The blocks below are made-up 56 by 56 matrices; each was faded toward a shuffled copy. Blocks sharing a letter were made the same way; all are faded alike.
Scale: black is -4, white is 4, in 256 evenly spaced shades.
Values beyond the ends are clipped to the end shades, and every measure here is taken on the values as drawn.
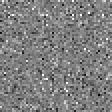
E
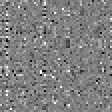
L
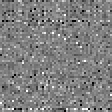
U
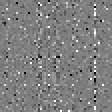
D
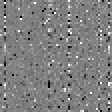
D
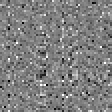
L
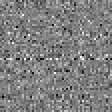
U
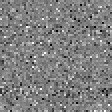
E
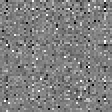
L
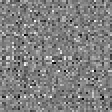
U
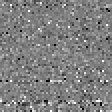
E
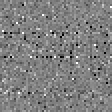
E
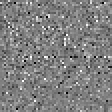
E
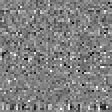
U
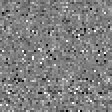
E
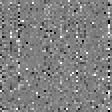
D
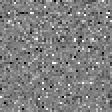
E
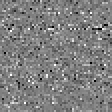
E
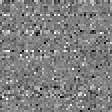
U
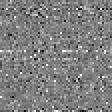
U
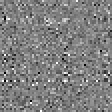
U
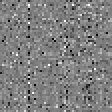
D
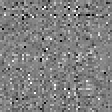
L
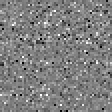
E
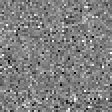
E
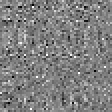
L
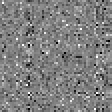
L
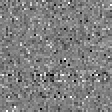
E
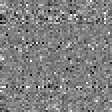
U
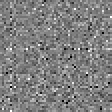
L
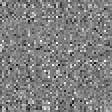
U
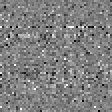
U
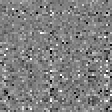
L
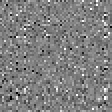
L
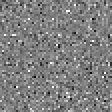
E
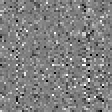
D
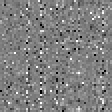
L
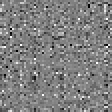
D
